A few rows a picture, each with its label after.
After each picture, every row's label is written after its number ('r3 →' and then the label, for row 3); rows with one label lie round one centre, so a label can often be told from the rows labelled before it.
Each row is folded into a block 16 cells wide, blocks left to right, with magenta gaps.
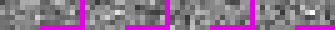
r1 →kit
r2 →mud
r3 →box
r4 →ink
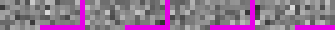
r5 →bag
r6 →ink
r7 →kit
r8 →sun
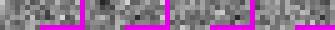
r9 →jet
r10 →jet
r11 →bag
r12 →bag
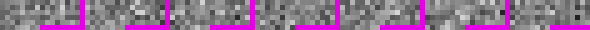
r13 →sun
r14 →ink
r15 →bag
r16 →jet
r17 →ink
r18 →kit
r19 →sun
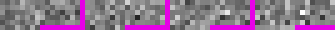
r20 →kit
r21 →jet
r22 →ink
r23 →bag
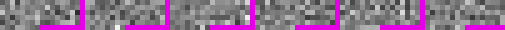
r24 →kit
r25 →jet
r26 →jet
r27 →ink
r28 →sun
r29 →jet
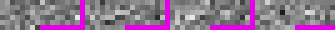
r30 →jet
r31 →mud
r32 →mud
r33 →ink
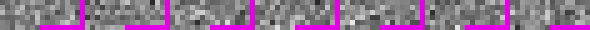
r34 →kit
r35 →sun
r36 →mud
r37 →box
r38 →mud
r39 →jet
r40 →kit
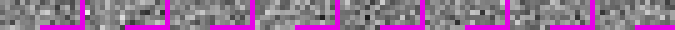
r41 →bag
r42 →kit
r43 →mud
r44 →sun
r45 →jet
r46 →bag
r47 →jet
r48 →ink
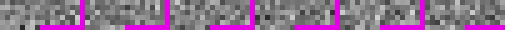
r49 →jet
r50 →sun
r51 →jet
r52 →kit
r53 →kit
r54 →bag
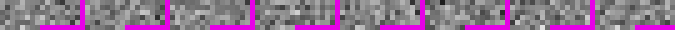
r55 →box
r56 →ink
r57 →mud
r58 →sun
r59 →kit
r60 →kit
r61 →jet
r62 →box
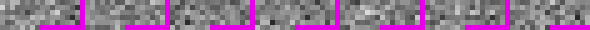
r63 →ink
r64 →jet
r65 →box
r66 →box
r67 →mud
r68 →bag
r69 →jet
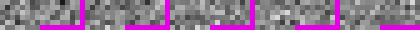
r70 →box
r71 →box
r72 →bag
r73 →mud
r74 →sun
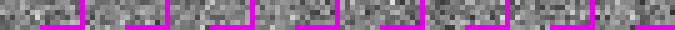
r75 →kit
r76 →box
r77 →jet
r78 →kit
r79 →ink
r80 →jet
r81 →sun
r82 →kit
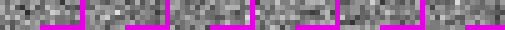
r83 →ink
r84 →mud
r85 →jet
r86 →kit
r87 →bag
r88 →mud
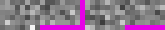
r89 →jet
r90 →box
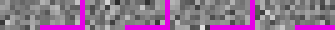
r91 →jet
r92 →box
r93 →jet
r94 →sun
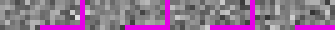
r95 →jet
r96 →kit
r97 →ink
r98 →kit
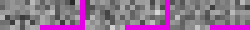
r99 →bag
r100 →sun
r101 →sun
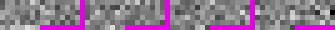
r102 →bag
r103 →sun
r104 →jet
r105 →kit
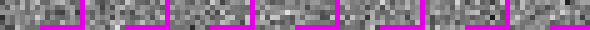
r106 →kit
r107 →jet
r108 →jet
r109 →mud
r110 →jet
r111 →bag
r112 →ink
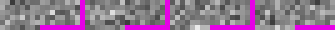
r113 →jet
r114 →mud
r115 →sun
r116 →box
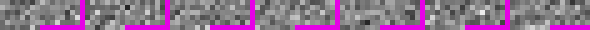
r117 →jet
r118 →sun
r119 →sun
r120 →box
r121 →mud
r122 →ink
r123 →bag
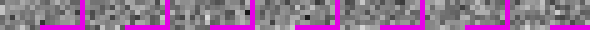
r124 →kit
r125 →jet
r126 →kit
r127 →box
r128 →box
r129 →ink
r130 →bag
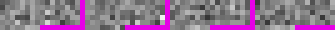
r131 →bag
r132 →jet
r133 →sun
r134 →bag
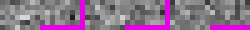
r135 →mud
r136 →kit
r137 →sun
